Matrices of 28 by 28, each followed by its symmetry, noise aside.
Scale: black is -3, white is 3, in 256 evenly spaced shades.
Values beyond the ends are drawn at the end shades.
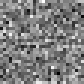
same after a half turn.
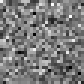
symmetric.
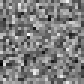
antisymmetric.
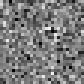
symmetric across the other diagonal.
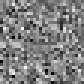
symmetric across the other diagonal.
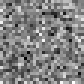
symmetric across the other diagonal.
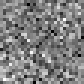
symmetric across the other diagonal.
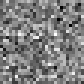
symmetric across the other diagonal.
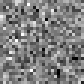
symmetric.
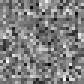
antisymmetric.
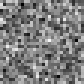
symmetric across the other diagonal.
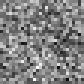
antisymmetric.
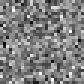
same after a half turn.
